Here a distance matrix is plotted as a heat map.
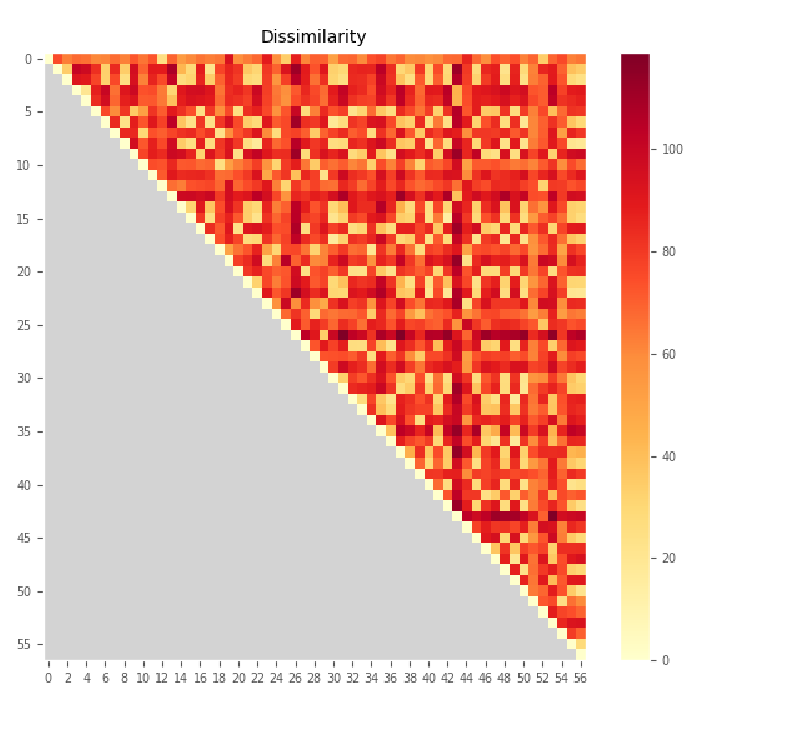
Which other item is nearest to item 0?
12
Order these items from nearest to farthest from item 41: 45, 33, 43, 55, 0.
33, 0, 55, 45, 43
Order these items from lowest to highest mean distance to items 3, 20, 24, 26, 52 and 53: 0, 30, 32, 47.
0, 32, 47, 30
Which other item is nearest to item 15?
42
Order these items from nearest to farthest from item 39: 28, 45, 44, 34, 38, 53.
34, 28, 44, 38, 45, 53
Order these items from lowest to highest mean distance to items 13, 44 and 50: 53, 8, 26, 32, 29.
8, 29, 32, 26, 53
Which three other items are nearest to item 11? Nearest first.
29, 26, 23
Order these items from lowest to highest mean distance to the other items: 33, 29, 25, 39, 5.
5, 33, 39, 25, 29
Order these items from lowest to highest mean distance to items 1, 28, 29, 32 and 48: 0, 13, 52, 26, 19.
0, 19, 52, 26, 13
